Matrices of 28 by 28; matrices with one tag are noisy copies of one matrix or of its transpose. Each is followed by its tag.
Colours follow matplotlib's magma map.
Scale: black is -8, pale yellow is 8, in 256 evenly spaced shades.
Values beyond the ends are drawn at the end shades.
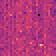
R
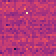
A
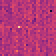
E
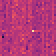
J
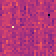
A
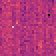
A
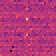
E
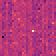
J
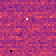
E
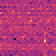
R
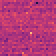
J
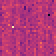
A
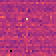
E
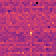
J
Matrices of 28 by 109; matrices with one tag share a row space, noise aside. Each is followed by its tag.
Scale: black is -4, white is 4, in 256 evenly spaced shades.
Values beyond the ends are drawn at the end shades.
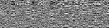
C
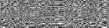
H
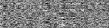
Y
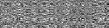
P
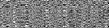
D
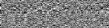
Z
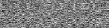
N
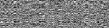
H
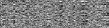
N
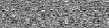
C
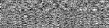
Z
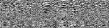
Y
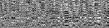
C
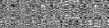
C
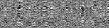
P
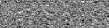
P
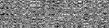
H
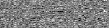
H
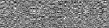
H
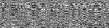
C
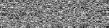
N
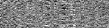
Y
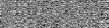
Z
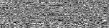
H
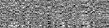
N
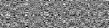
D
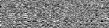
Z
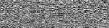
H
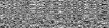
H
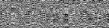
C
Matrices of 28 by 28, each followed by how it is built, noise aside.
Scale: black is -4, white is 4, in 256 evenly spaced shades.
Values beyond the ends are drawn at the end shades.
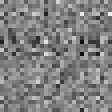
low rank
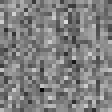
blocks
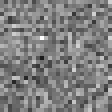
blocks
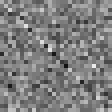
diagonal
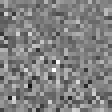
lower triangular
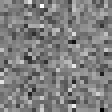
uneven columns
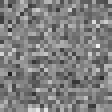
blocks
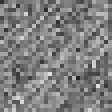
Hankel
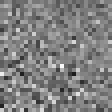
lower triangular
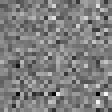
low rank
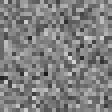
noise
